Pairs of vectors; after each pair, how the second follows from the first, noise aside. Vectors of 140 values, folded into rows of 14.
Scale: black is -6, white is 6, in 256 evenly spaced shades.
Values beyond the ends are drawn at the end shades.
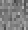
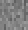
shrunk.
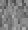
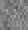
wrapped around, negated, shrunk.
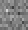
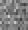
reversed, negated.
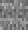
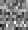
reversed, scaled up.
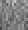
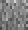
copied.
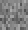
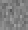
wrapped around, negated, shrunk.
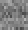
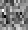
reversed, scaled up.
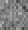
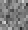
reversed, negated.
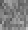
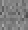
wrapped around, negated, partly zeroed.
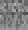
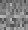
reversed, negated.
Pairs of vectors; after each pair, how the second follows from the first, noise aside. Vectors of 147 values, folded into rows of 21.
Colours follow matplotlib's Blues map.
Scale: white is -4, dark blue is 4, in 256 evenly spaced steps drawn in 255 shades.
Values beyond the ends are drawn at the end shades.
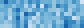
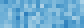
shrunk.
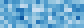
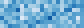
sign-scrambled.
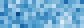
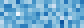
sign-scrambled.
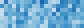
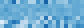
wrapped around, negated, partly zeroed.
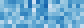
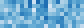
copied.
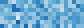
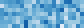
shuffled.
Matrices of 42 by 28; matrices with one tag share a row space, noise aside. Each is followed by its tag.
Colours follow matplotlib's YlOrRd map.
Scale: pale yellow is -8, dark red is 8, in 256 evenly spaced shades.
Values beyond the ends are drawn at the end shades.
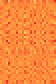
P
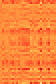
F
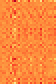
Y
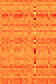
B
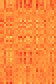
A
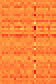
B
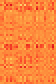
A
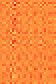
Y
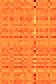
B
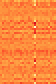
B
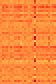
B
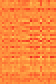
F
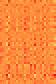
P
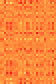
A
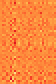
Y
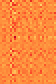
Y
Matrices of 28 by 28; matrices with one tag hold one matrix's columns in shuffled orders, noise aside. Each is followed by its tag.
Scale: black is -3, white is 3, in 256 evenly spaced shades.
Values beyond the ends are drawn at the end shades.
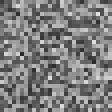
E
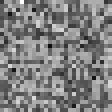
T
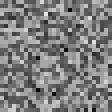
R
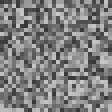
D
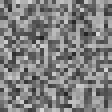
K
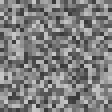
E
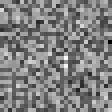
D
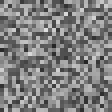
E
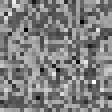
T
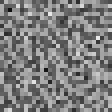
E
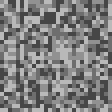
T
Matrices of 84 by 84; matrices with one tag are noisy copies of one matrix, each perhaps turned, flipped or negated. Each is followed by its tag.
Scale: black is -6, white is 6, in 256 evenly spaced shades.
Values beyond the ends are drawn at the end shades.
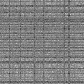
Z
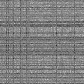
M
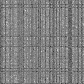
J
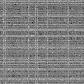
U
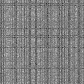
U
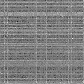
J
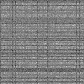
J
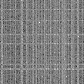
Z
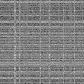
Z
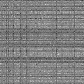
M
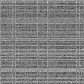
J
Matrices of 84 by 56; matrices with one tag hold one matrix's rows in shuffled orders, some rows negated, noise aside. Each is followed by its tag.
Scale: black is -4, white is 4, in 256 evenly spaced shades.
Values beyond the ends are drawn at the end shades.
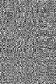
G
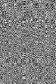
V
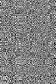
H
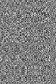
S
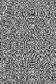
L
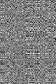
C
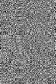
H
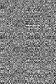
C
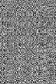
G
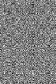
L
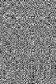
L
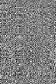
H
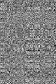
C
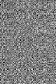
G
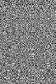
L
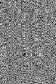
V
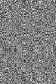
V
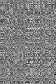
C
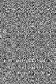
L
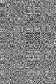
C
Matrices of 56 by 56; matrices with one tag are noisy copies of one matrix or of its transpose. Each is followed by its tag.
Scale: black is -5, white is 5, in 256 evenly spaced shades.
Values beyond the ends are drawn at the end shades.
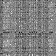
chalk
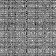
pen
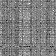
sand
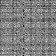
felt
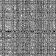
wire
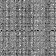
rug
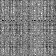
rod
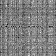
pen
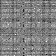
felt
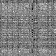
chalk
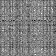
rod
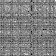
wire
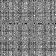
felt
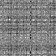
rug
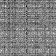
pen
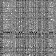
chalk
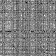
wire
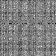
felt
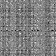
rug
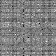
felt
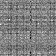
rug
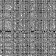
wire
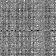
rug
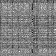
chalk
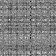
rug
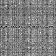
pen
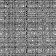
pen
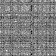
wire
